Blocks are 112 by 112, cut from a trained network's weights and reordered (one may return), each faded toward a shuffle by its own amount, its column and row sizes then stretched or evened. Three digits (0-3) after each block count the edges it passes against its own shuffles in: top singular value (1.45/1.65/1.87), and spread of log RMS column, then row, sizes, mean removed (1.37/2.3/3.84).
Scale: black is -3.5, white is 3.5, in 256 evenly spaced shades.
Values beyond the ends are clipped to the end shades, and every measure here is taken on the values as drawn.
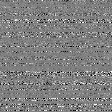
1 0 3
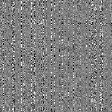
3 3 1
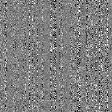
1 3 1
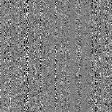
1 3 1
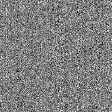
0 2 0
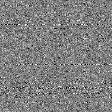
0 1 2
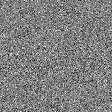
2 0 1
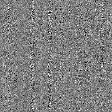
0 2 1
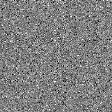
1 1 1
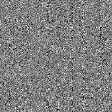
3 2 1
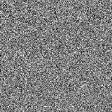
2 1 1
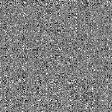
0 2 2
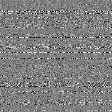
2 0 3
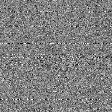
1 0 2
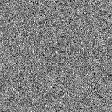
2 0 0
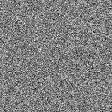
3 0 0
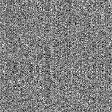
2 1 1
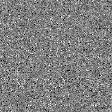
1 1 1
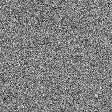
1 0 0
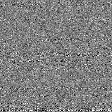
2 0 2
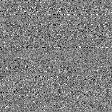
1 0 2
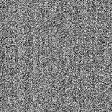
2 0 1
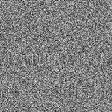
3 0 0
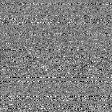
1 0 3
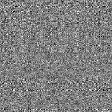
3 1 2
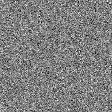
0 1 0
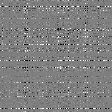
2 2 3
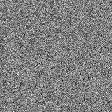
3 0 0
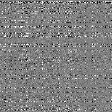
1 2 3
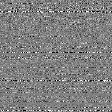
2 0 3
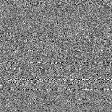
3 0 2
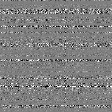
2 1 3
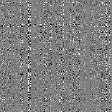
2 3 2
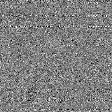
2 1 2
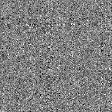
0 2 1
